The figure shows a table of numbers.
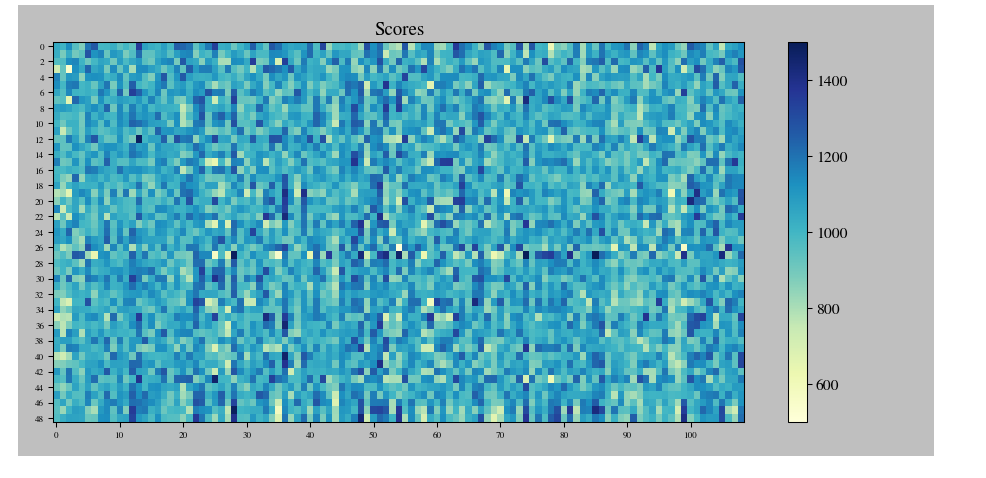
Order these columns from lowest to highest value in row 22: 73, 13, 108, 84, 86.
84, 86, 73, 13, 108
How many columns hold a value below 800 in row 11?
3
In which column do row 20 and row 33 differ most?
59
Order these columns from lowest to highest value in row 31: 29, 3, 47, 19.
29, 3, 19, 47
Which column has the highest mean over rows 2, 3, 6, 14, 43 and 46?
13
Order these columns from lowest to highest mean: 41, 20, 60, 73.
20, 60, 73, 41
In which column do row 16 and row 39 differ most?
25
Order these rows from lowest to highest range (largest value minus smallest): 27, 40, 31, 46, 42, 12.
31, 42, 46, 40, 12, 27
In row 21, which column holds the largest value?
36
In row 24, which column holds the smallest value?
53
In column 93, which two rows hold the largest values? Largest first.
35, 3
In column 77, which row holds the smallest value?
26
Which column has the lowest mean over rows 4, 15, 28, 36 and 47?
27
